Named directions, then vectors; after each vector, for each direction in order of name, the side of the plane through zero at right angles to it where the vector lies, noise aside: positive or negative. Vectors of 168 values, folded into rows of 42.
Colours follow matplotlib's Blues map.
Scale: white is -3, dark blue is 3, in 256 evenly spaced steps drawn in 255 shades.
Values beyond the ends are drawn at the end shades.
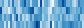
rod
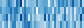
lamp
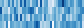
positive, positive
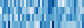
negative, negative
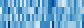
negative, negative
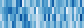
positive, negative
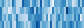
negative, positive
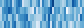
positive, negative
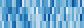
positive, negative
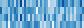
positive, positive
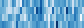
negative, positive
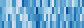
negative, positive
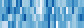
positive, negative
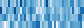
positive, positive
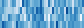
negative, positive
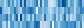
positive, positive
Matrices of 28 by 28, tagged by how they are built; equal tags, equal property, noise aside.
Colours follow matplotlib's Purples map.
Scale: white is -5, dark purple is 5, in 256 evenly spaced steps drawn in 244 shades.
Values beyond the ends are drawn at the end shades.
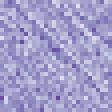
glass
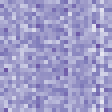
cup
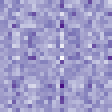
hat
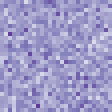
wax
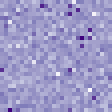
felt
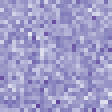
wax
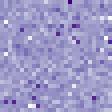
felt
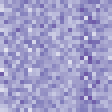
cup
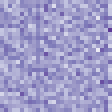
cup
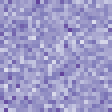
wax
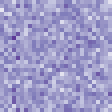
cup
